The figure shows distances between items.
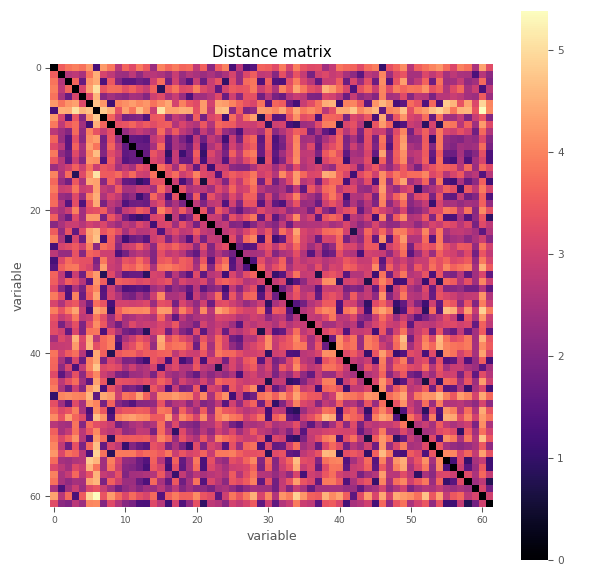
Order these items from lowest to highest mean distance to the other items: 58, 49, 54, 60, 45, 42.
45, 58, 42, 54, 49, 60
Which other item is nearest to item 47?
31
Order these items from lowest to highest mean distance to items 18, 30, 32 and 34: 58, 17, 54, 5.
54, 5, 17, 58
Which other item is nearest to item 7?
29
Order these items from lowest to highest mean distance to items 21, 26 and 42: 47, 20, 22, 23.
23, 47, 22, 20
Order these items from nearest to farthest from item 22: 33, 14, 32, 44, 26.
14, 33, 26, 44, 32
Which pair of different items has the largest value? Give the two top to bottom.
6, 60
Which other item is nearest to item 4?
19
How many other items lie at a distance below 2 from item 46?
5
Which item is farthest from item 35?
60
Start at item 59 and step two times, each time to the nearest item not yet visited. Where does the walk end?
43
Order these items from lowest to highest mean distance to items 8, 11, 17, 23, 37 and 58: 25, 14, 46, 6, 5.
14, 25, 5, 46, 6
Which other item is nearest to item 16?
21
